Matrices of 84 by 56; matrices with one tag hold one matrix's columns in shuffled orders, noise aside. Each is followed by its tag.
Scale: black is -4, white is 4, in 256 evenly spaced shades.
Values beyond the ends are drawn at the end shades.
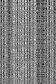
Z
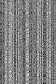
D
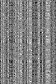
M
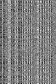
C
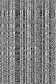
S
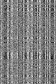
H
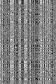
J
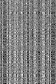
D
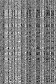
S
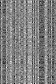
C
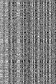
M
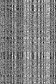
H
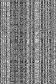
M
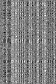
M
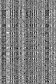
S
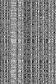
M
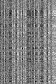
S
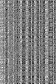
C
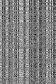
Z
